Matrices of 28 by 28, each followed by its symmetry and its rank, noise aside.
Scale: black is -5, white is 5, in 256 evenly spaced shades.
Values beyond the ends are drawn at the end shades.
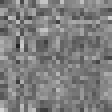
no symmetry, rank two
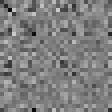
symmetric, rank three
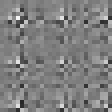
symmetric, rank two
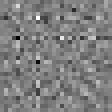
antisymmetric, rank two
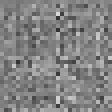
no symmetry, rank four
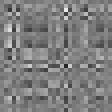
no symmetry, rank two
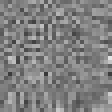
no symmetry, rank four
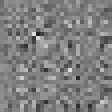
symmetric, rank three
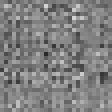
no symmetry, rank four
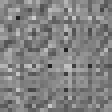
symmetric, rank four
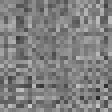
no symmetry, rank three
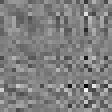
no symmetry, rank two
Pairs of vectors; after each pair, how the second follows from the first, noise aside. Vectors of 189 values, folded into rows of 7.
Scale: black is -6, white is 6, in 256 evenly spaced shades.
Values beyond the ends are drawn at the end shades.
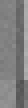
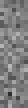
shuffled.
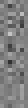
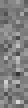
reversed, negated.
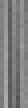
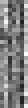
wrapped around, negated, scaled up.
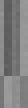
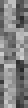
wrapped around, scaled up.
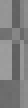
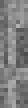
reversed, negated.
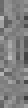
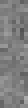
wrapped around, shrunk.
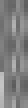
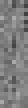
reversed, negated, partly zeroed.
